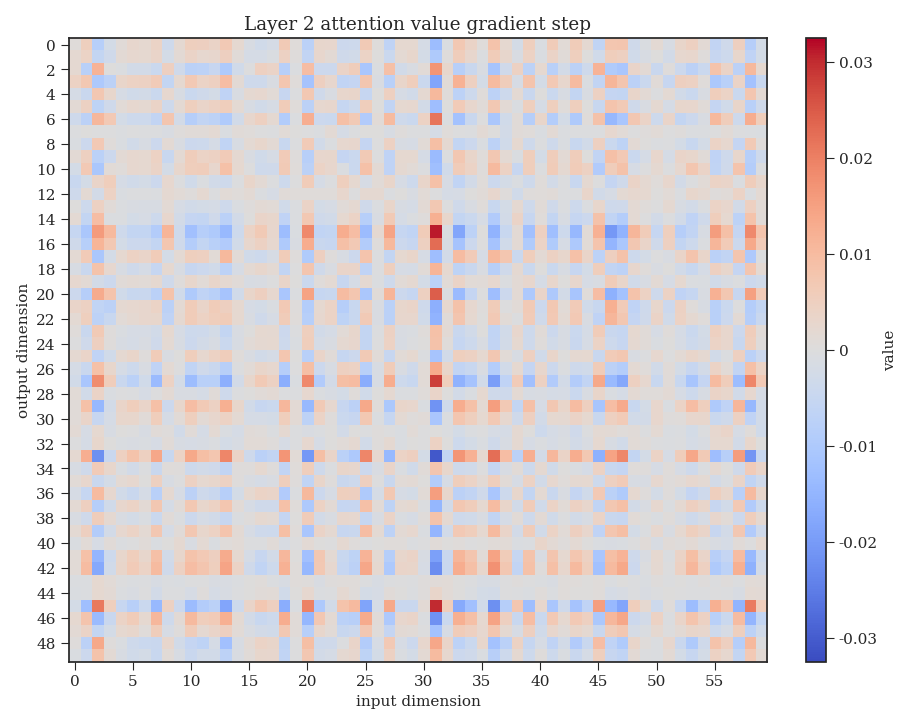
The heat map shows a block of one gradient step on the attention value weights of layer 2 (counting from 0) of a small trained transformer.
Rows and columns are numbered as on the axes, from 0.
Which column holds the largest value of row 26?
31
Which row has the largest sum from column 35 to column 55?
33
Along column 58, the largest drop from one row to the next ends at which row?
46
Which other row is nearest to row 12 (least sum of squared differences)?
40
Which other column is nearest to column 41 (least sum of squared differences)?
1
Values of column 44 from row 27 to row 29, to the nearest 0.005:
-0.005 0 0.005
